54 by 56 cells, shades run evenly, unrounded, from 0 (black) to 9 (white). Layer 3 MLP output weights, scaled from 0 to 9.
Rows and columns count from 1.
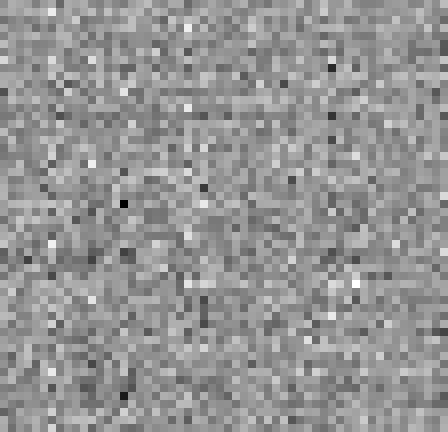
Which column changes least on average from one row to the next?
28
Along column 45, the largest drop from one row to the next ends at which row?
37
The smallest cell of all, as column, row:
16, 26
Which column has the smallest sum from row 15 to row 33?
42
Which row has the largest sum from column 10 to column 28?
22
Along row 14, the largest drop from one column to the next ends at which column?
25
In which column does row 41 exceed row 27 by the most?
7
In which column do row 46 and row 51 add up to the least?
12
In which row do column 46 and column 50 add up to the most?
31
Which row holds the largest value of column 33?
11
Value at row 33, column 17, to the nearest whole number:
3
